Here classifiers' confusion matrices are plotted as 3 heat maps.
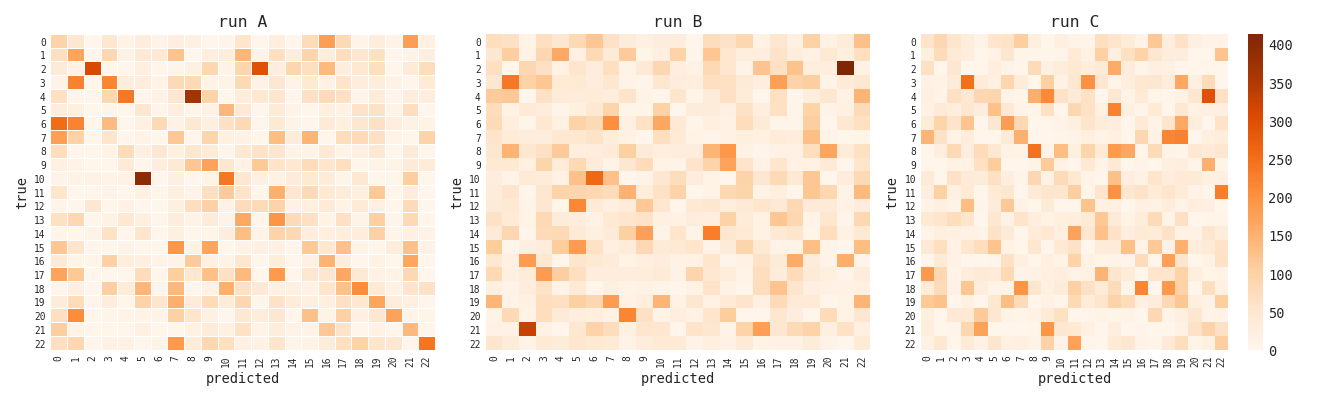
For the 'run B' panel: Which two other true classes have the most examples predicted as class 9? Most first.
14, 12
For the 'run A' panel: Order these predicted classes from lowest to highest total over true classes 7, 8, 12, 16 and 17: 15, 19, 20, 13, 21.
20, 19, 15, 21, 13
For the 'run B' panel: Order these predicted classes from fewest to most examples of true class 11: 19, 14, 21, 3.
21, 3, 14, 19
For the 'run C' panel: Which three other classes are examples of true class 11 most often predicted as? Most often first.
22, 14, 1
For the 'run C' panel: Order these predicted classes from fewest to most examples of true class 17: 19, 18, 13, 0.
18, 19, 13, 0
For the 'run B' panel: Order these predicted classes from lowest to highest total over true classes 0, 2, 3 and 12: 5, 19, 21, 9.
9, 19, 5, 21
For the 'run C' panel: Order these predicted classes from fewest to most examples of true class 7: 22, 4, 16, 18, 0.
4, 22, 16, 0, 18
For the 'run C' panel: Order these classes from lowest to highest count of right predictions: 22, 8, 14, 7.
14, 22, 7, 8
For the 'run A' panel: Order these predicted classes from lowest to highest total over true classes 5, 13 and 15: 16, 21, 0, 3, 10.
3, 16, 10, 0, 21
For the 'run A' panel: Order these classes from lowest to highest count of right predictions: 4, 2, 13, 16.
16, 13, 4, 2
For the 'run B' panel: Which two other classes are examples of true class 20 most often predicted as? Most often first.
8, 14
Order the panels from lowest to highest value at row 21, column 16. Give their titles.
run C, run A, run B
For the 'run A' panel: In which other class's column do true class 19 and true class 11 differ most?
7
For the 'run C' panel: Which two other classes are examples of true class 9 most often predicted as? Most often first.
21, 5
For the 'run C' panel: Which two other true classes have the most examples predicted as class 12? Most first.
3, 8
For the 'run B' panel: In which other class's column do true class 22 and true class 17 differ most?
3
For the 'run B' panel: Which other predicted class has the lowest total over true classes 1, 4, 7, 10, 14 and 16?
12
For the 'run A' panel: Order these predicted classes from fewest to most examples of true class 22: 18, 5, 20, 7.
5, 20, 18, 7
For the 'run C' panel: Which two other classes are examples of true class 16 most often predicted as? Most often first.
18, 11
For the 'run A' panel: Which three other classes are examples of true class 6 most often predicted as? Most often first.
0, 1, 3
